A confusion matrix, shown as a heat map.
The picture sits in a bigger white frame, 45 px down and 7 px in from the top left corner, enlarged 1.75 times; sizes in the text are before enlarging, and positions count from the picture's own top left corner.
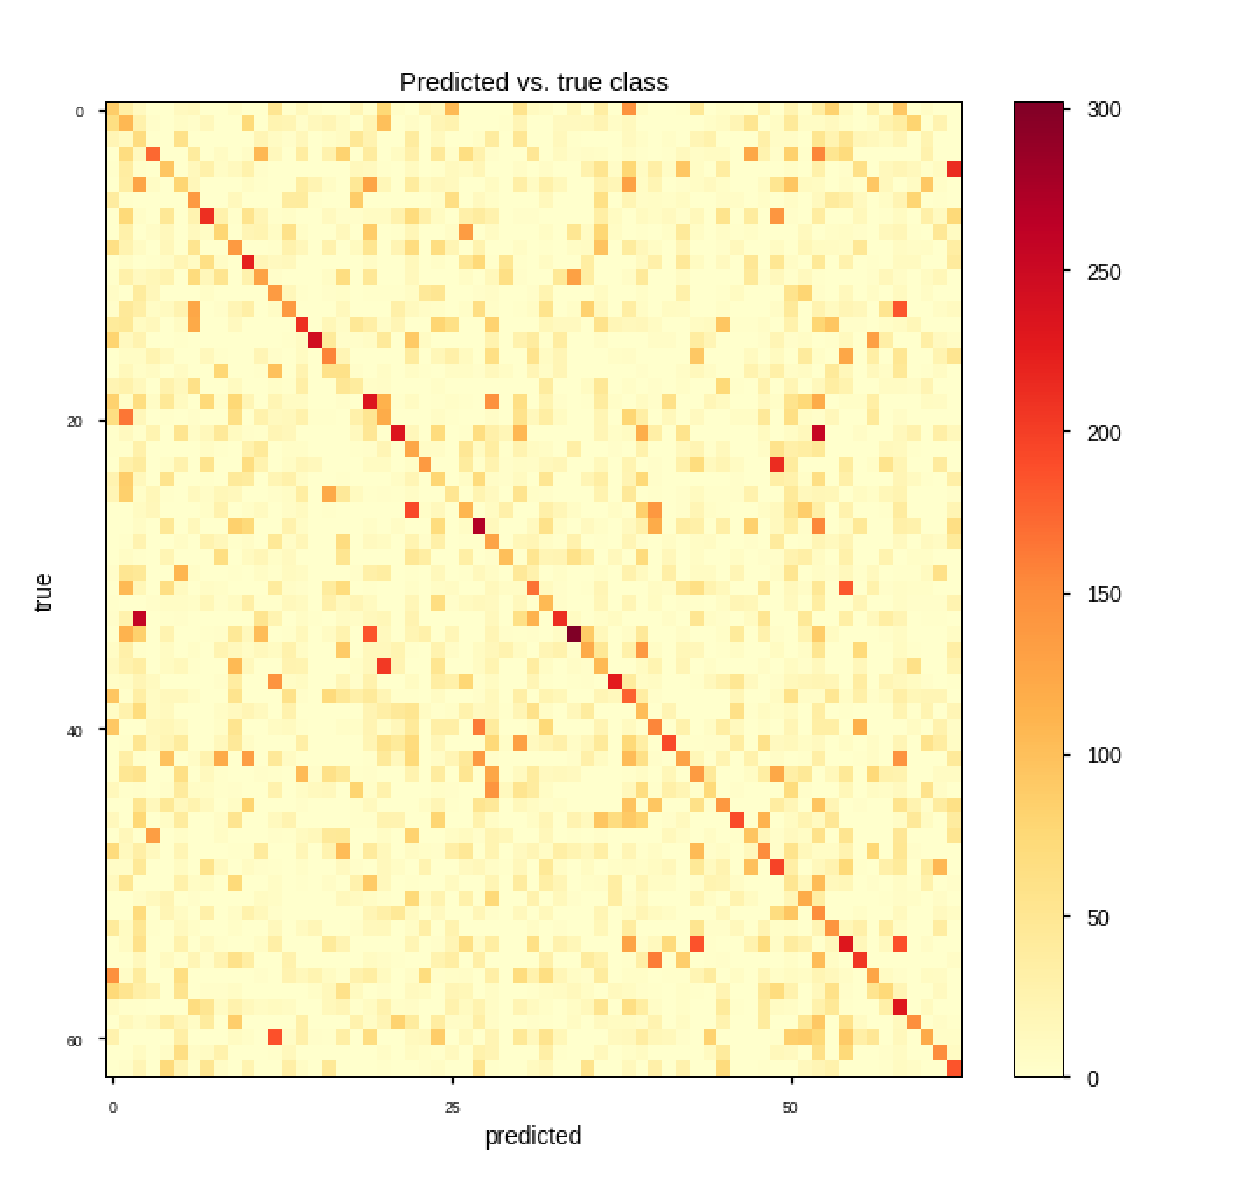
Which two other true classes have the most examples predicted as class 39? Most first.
35, 21
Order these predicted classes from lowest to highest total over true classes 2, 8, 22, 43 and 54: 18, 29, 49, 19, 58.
29, 18, 19, 49, 58
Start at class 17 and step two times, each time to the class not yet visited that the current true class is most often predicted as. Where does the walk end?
51
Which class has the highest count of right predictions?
34
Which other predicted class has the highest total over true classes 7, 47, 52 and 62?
49
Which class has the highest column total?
52
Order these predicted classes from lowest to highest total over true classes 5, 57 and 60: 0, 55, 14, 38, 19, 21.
21, 55, 14, 0, 38, 19
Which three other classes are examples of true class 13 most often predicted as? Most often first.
58, 6, 35
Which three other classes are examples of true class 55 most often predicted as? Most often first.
40, 52, 42
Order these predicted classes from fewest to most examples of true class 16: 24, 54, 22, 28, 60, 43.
60, 24, 22, 28, 43, 54
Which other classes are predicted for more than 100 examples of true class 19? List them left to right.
20, 28, 52
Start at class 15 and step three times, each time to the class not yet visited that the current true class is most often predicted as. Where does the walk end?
38
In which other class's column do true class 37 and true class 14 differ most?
12
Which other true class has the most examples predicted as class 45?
14
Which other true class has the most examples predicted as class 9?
36
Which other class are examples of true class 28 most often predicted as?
17
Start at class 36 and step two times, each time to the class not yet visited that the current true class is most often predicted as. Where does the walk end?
1
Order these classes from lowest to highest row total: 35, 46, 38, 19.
35, 38, 46, 19
